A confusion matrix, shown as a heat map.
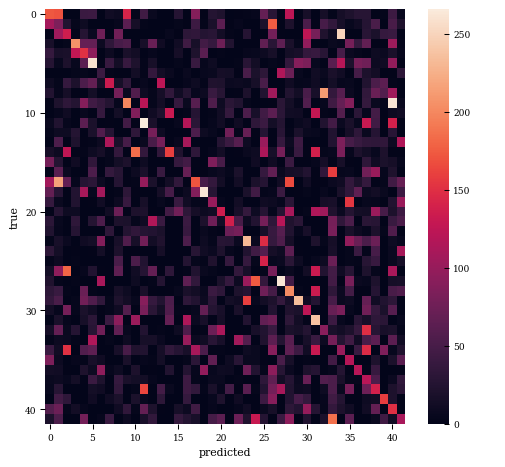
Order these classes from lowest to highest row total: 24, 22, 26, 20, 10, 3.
24, 22, 10, 26, 20, 3
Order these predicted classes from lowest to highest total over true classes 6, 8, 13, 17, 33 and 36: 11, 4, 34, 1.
4, 11, 34, 1
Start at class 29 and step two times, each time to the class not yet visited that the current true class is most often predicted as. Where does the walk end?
25
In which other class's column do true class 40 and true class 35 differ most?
30
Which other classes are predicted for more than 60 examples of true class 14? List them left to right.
2, 10, 25, 27, 31, 34
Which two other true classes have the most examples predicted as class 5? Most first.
33, 4
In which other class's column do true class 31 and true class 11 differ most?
40
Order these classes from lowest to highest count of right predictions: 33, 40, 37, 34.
33, 34, 37, 40
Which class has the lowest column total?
15
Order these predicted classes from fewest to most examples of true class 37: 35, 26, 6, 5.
35, 6, 5, 26
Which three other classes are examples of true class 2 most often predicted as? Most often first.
34, 30, 1
